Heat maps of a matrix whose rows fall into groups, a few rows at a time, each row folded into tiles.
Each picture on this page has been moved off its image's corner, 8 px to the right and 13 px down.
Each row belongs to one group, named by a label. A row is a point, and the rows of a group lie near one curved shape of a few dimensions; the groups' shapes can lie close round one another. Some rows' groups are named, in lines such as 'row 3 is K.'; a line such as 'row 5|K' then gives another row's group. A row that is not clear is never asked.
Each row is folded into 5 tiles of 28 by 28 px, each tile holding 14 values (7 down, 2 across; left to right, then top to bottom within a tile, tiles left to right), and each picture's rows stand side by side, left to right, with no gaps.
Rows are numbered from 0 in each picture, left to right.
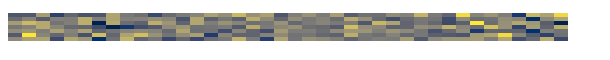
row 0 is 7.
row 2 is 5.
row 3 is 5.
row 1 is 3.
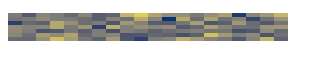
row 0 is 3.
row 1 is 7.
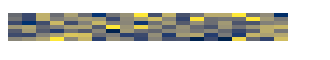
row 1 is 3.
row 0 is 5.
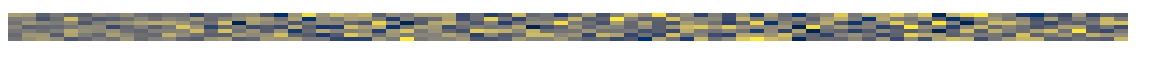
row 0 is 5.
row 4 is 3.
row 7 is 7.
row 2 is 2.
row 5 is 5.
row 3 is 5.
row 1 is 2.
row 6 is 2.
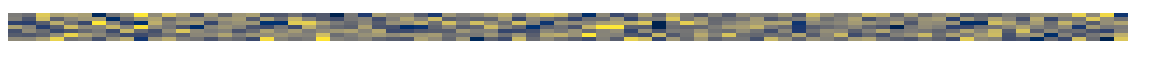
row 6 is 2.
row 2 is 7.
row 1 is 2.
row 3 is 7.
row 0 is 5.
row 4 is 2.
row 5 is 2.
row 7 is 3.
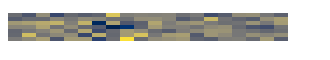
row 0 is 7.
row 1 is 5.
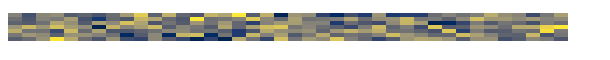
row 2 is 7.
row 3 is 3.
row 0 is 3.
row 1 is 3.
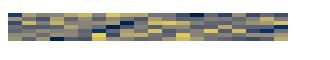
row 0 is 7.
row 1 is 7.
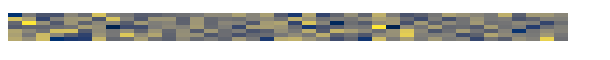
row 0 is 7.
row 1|3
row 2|7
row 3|2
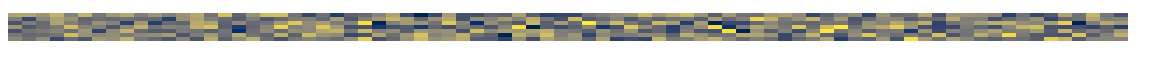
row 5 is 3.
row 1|2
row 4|7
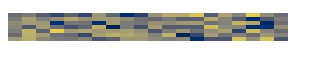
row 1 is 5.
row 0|7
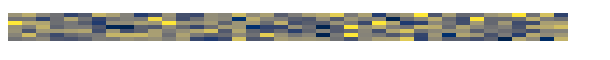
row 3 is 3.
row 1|7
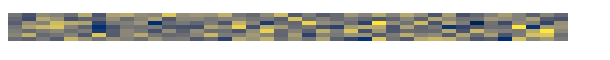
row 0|2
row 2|7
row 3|7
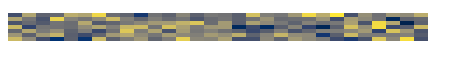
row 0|3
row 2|5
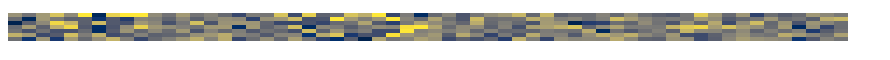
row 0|2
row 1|5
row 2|3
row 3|3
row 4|3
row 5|5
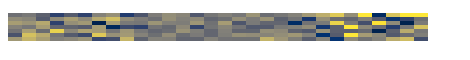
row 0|7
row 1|2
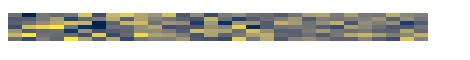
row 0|2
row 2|2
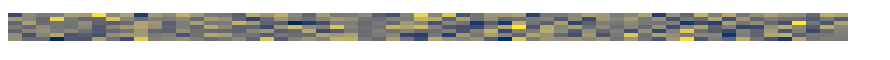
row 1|5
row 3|7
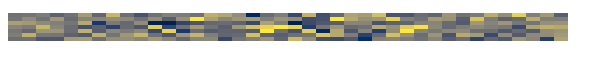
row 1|3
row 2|3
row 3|3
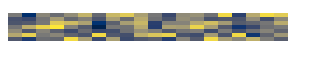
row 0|2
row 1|2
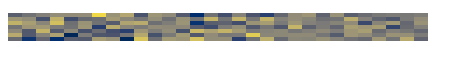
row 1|7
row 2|5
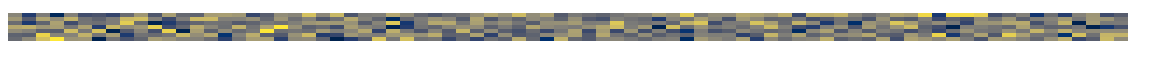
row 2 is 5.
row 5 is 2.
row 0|5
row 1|3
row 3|3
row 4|3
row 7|7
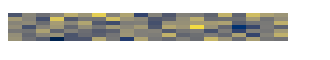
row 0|3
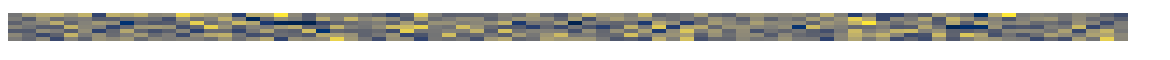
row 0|2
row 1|5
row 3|2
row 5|3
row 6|7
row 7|2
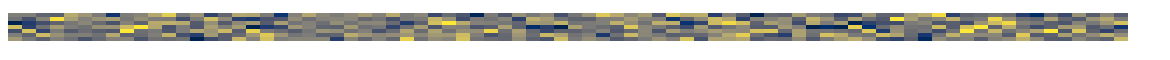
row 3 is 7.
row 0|3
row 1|5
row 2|2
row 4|5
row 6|3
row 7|7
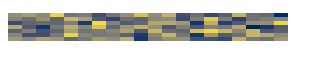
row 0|5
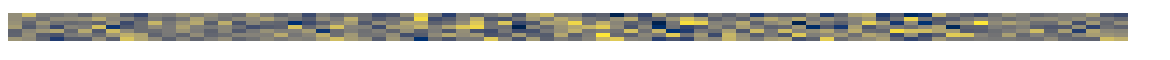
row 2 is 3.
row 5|7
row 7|2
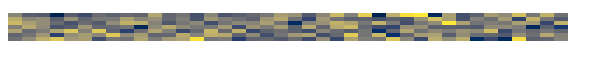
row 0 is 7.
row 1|5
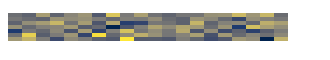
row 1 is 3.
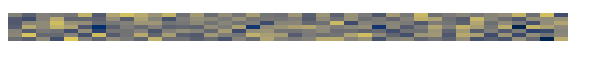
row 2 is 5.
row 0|2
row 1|2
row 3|3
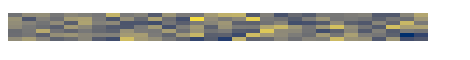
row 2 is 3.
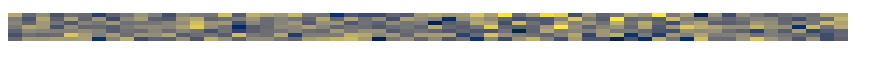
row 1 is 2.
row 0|7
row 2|7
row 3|2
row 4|3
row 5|3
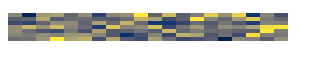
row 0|3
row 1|3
